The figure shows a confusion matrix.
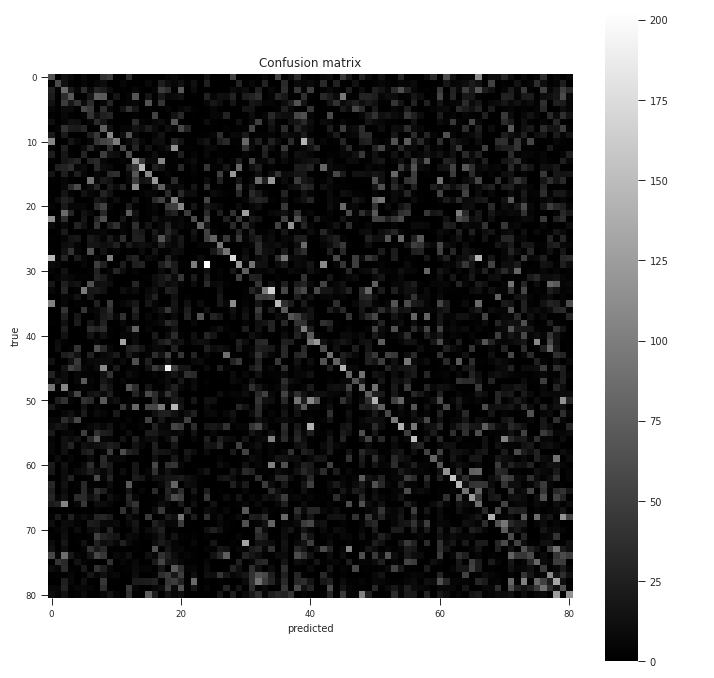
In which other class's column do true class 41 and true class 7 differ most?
11
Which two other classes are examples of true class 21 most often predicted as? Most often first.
30, 63
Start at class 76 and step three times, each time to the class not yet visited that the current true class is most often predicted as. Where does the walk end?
17
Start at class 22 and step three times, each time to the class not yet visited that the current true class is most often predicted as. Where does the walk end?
2
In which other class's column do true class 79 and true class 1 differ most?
76
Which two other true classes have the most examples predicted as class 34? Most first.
33, 16
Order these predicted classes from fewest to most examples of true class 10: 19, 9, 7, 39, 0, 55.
19, 7, 9, 55, 0, 39
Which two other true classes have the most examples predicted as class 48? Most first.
80, 46
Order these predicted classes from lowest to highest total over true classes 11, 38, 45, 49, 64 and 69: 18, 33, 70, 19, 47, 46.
47, 46, 33, 70, 19, 18
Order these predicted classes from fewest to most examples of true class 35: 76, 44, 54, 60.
54, 76, 44, 60
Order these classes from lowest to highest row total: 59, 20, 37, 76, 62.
59, 76, 20, 37, 62
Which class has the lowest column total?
23
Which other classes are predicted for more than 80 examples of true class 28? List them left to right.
0, 9, 36, 66
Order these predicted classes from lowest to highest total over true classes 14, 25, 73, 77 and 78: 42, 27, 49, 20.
49, 27, 20, 42
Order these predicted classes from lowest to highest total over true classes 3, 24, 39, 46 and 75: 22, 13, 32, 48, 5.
5, 22, 32, 48, 13
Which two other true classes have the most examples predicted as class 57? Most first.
25, 26
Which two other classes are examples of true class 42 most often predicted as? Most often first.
77, 7
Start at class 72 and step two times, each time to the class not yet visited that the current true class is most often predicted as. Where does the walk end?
58
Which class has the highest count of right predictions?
28
